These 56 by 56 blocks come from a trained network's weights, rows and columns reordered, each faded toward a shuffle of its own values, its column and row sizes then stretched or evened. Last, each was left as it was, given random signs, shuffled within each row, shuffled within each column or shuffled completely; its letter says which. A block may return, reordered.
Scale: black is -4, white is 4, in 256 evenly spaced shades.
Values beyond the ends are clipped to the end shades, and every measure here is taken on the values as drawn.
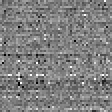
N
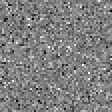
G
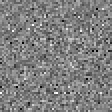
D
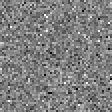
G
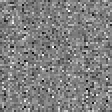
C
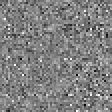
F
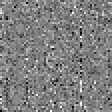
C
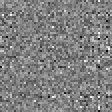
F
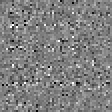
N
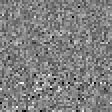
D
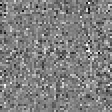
F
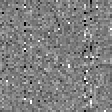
C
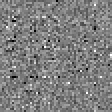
F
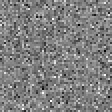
C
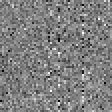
C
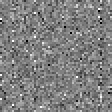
C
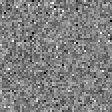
G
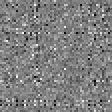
N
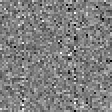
C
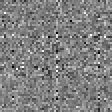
F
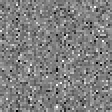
C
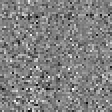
F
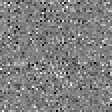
N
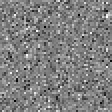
C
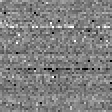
D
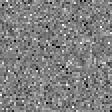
G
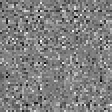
N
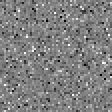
G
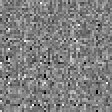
N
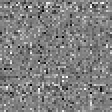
N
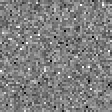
G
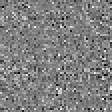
N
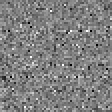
D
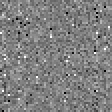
C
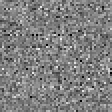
D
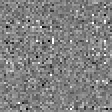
F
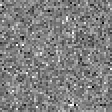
G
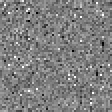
C
